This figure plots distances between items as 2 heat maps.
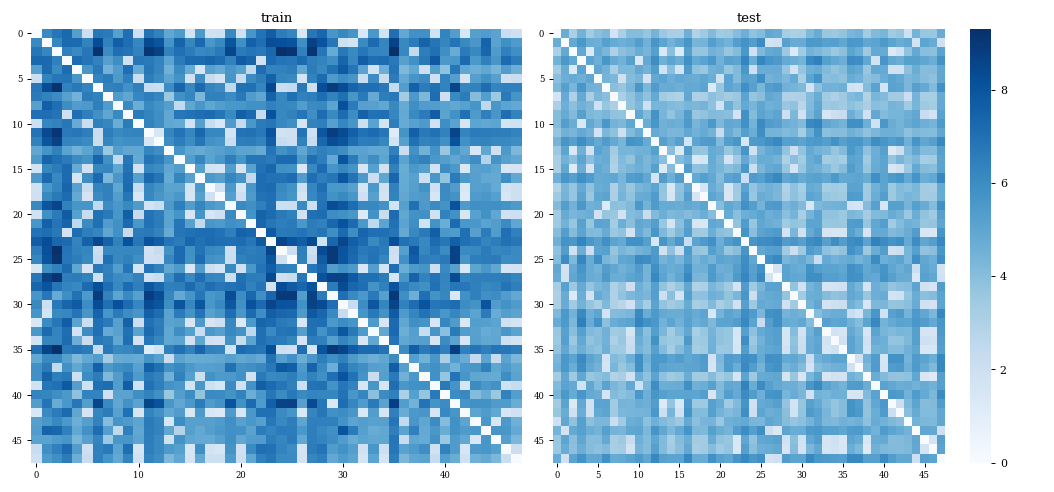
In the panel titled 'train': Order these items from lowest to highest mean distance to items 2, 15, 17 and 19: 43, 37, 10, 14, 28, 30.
10, 37, 43, 14, 30, 28
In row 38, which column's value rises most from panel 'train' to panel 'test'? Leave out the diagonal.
16
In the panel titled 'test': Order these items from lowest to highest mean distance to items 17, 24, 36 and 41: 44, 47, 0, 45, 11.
0, 45, 11, 44, 47
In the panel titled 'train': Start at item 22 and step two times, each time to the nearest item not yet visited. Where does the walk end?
9
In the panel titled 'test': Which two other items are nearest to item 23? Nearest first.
12, 16
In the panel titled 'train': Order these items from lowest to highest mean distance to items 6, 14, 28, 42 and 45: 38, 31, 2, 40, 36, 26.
36, 26, 40, 38, 31, 2
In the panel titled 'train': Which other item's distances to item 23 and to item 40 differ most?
7
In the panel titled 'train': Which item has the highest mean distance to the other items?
23
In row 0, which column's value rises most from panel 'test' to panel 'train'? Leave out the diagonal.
7
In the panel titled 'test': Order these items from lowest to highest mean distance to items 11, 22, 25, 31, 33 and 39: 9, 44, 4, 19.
9, 19, 4, 44
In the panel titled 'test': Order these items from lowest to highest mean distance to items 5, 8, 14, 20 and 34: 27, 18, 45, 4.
45, 18, 4, 27
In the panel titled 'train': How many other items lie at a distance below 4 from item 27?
7
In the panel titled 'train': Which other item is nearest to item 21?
38
